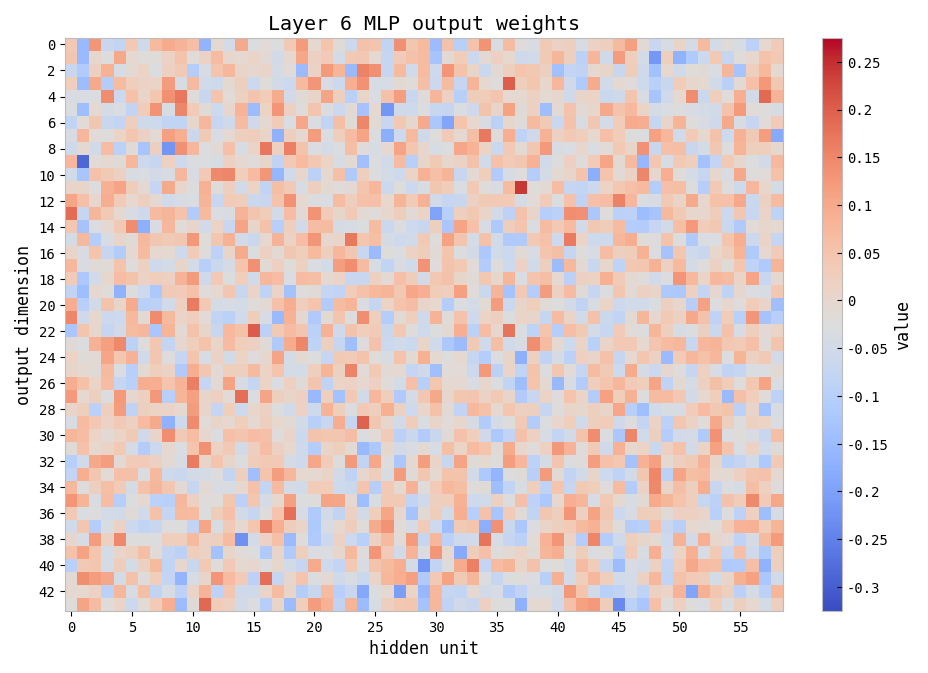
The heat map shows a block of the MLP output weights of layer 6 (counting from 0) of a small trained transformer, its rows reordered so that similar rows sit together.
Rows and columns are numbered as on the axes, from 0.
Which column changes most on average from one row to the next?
23
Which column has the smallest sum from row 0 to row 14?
1
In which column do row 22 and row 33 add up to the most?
48
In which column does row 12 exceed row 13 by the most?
45
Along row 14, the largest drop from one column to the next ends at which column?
6
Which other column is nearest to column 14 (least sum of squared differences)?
44
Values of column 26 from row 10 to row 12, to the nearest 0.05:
-0.05 -0.05 0
